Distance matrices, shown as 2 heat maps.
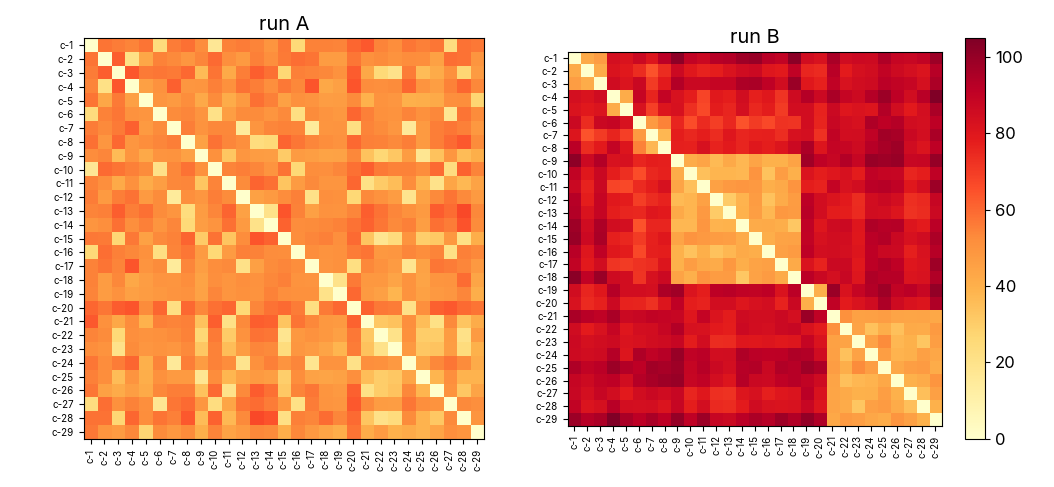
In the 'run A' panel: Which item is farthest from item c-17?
c-4
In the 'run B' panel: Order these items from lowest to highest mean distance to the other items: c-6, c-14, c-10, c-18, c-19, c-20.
c-10, c-14, c-18, c-6, c-20, c-19
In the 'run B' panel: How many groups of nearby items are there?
6
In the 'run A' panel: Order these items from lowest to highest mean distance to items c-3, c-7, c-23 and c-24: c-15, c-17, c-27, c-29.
c-17, c-15, c-29, c-27
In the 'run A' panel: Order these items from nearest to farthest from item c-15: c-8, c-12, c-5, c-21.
c-21, c-5, c-12, c-8
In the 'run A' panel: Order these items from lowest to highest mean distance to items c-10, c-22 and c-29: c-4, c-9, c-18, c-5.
c-9, c-5, c-18, c-4
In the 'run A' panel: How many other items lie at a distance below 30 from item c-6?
4
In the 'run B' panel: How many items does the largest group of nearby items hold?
10
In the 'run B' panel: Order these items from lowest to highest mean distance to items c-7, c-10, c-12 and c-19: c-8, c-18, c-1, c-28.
c-18, c-8, c-28, c-1
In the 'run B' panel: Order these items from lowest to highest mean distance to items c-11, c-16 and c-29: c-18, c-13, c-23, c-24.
c-13, c-18, c-23, c-24
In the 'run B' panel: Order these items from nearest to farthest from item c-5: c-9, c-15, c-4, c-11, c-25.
c-4, c-11, c-15, c-9, c-25
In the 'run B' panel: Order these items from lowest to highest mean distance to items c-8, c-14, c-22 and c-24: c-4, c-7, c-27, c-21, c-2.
c-27, c-21, c-7, c-2, c-4
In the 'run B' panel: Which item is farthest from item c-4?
c-29
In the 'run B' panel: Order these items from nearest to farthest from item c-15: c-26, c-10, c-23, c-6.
c-10, c-6, c-23, c-26
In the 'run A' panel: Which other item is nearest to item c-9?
c-25
